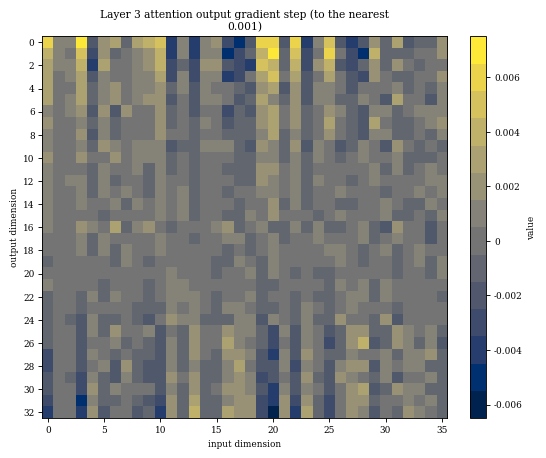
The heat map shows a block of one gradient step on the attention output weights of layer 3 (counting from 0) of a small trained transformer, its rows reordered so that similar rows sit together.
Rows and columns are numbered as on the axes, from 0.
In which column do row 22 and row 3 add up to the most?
20
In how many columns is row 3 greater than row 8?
19
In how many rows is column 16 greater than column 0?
12
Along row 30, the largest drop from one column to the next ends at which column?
29
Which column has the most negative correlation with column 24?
18
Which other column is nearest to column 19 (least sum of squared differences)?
22
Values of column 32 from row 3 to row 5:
-0.001 -0.001 0
